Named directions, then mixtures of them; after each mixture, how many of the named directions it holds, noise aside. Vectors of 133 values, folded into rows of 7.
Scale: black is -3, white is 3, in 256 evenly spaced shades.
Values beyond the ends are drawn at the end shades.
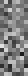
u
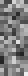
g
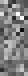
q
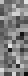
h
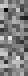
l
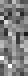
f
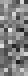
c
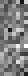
four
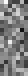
four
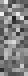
one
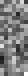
two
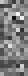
three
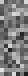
one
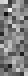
three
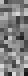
three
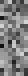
four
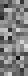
three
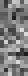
two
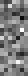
four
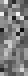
one
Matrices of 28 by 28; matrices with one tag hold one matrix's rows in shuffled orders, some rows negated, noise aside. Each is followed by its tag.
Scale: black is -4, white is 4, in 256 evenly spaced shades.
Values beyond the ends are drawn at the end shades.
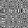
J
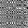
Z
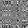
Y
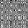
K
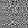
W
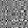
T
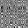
K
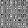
K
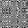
Y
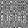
K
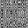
K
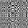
W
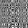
W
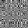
J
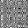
K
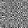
J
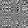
Y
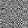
J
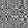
T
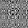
W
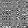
Y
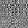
W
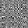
J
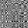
T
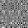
J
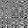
T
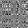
Y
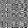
T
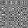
J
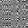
Y
